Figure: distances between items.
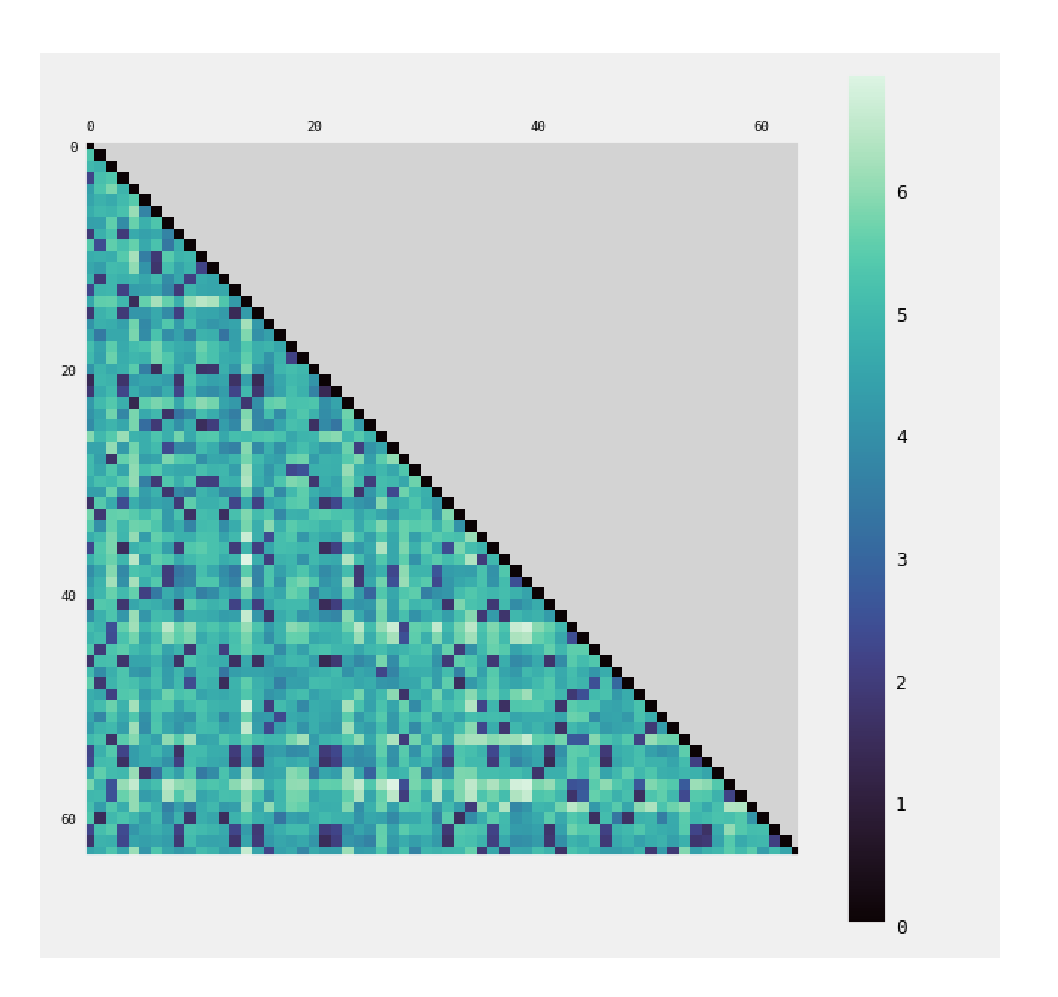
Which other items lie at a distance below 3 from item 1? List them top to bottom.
9, 12, 33, 45, 48, 60
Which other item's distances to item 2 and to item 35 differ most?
53
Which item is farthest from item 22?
26
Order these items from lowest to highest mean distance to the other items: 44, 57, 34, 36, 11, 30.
36, 11, 30, 44, 34, 57
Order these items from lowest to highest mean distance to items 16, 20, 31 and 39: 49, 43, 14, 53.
49, 53, 43, 14
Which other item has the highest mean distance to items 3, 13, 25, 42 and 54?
57
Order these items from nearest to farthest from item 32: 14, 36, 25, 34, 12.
36, 25, 14, 12, 34
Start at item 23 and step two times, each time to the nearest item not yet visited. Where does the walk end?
14
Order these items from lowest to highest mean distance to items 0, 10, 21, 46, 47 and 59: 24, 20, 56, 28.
20, 24, 56, 28
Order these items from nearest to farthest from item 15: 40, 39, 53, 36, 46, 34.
46, 36, 39, 40, 34, 53
